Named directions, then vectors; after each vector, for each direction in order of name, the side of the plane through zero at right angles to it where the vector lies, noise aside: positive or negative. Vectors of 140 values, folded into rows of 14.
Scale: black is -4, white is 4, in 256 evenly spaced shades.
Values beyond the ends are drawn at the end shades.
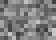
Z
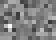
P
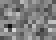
negative, positive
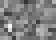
positive, negative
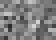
negative, positive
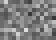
negative, negative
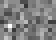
positive, negative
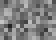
negative, positive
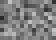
positive, positive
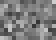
positive, negative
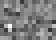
positive, negative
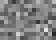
negative, negative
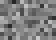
negative, negative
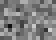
negative, positive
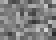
negative, negative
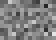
positive, positive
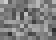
negative, negative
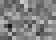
negative, positive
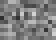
positive, positive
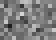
negative, positive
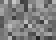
positive, negative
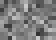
negative, positive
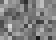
positive, negative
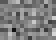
positive, positive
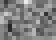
negative, positive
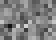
negative, positive
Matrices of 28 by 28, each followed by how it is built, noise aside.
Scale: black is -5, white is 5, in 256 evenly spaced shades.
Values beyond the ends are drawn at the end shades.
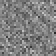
Toeplitz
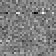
uneven rows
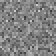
repeating rows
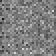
repeating rows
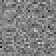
low rank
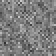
Toeplitz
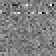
uneven rows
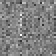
low rank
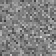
Toeplitz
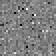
sparse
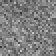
Toeplitz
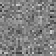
low rank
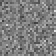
repeating rows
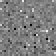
sparse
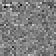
uneven rows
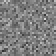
repeating rows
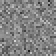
Toeplitz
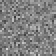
repeating rows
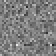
low rank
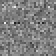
uneven rows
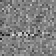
uneven rows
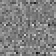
uneven rows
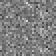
repeating rows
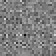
low rank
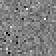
sparse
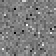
sparse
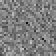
Toeplitz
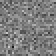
low rank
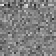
uneven rows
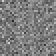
repeating rows
